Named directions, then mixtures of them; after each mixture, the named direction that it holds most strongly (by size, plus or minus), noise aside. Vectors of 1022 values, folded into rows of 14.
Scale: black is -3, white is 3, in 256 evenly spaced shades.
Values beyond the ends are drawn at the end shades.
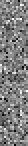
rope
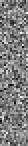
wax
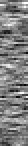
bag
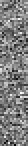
wax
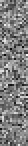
wax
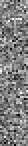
rope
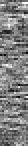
bag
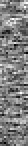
bag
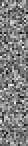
wax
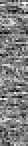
bag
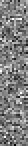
rope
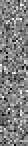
rope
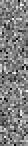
rope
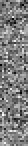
rope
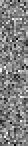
rope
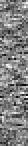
bag
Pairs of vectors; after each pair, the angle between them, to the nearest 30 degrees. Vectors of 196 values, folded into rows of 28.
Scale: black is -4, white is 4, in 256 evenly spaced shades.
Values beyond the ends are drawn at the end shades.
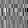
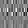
60 degrees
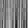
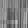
150 degrees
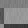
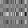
90 degrees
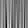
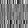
120 degrees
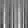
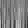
60 degrees
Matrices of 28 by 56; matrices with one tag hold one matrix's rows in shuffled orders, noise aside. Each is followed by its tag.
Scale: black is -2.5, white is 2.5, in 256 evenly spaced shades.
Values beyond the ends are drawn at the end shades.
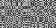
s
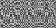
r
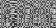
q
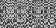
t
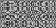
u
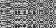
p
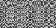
t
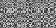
t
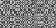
r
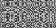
u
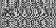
u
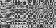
p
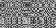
s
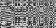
p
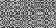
r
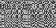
s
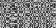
q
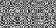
r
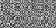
r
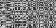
p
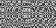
s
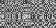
s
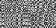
s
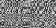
s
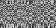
t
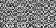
t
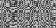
q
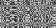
q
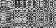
p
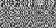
r
